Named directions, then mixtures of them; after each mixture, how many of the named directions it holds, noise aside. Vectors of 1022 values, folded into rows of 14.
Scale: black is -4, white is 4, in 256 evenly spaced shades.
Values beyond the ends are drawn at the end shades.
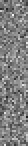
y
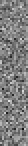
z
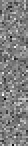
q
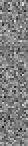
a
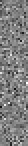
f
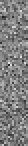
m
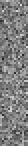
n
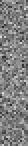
four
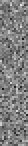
three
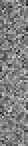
four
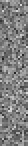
one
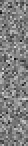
four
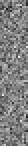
three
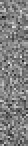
one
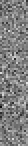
four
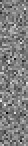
four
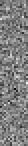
three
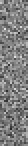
three
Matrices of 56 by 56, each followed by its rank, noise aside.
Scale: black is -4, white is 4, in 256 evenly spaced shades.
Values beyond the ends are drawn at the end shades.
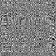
seven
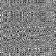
six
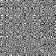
six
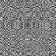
four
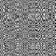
four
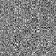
six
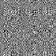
seven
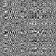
four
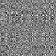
five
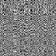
four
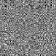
six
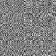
five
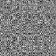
six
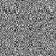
seven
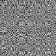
six
